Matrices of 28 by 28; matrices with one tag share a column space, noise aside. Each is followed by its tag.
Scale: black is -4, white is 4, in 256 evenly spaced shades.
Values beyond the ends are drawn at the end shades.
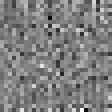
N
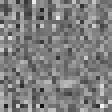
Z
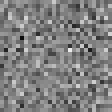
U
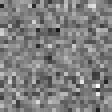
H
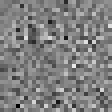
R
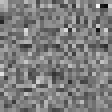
H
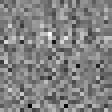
R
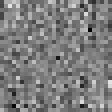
Z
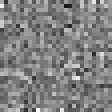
N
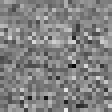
R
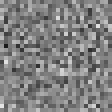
U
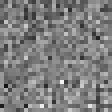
Z
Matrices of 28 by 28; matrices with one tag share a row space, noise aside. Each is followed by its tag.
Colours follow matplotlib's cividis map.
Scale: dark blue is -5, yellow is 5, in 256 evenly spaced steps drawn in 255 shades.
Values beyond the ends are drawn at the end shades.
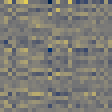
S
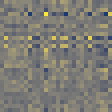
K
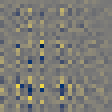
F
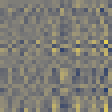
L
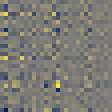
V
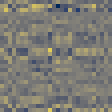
S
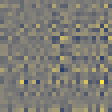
L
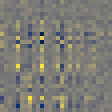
F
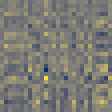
K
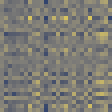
K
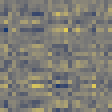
S
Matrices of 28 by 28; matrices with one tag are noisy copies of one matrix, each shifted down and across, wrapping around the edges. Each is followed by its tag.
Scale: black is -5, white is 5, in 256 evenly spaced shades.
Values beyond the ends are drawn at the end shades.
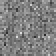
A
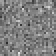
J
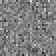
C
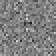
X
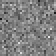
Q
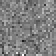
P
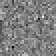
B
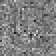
P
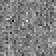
A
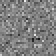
X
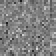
B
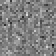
B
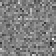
X
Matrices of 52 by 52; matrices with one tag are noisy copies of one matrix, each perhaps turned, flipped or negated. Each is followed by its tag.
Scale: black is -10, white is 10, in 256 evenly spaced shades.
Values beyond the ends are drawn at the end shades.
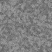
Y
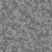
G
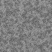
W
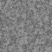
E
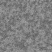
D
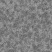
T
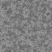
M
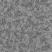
M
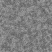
M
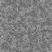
M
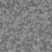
T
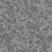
Y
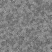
Y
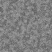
G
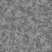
M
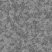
T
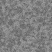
D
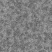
T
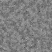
G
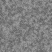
D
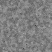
E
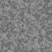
T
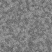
W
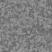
E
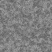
T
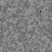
E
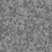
E
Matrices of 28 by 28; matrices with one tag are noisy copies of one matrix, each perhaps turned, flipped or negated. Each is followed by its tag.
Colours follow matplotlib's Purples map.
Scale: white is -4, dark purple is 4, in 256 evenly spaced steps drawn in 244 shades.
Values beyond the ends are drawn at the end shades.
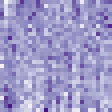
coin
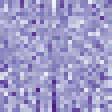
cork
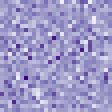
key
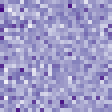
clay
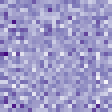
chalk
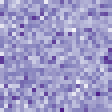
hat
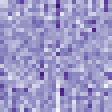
cork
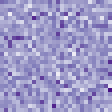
key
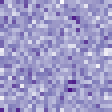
hat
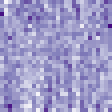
coin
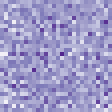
chalk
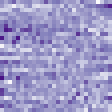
coin
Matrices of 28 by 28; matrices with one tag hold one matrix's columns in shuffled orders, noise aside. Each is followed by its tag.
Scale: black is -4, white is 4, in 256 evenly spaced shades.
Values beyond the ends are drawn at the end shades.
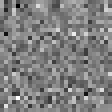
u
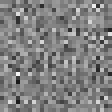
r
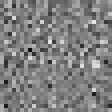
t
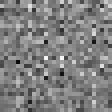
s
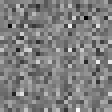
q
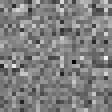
s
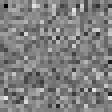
u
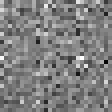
s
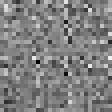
s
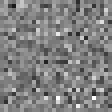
u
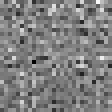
s
